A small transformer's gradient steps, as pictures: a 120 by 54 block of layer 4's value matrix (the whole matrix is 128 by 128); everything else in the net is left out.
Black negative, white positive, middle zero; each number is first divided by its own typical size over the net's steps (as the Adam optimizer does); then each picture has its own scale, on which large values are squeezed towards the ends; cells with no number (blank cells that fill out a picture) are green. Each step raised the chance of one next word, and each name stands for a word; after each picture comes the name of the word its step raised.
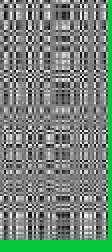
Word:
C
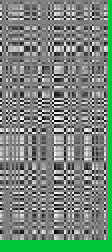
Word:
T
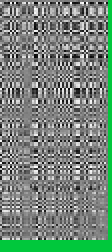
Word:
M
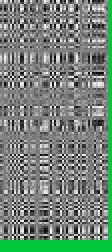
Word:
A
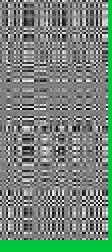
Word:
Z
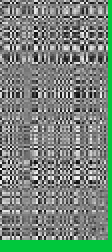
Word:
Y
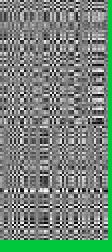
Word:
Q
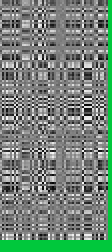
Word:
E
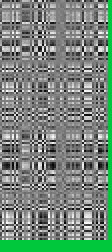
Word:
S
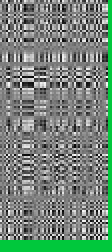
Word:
A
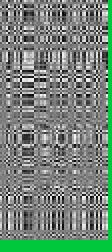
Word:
C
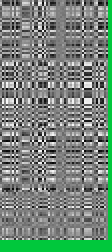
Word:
M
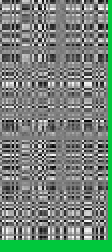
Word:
A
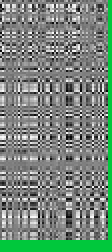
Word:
S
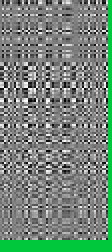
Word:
M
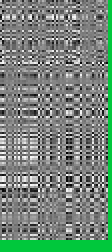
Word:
Q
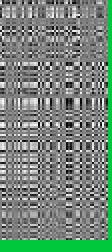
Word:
M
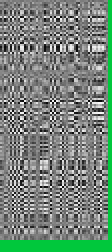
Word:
T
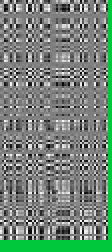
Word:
A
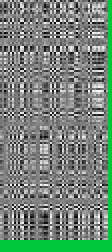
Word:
S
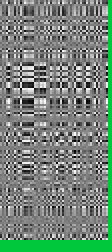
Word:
M
